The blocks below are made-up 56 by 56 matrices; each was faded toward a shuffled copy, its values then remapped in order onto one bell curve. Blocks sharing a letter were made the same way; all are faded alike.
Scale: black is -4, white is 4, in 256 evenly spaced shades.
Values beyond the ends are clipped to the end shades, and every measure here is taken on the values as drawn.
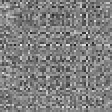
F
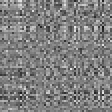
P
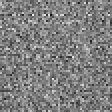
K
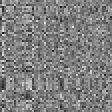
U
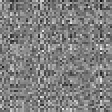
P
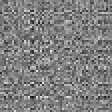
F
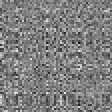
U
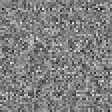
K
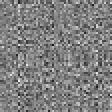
U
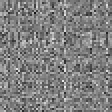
U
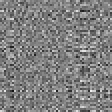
F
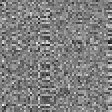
U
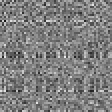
F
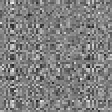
P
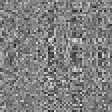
U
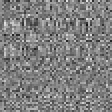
F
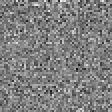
K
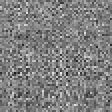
U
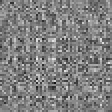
F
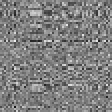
F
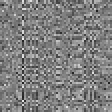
P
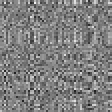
P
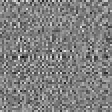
F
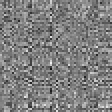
U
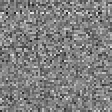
K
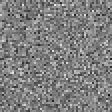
K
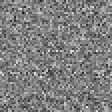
K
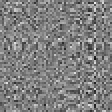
U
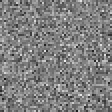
K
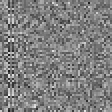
U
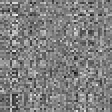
U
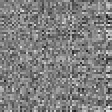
U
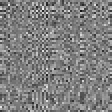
P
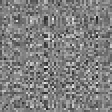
U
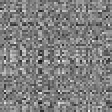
F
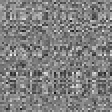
F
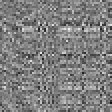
F
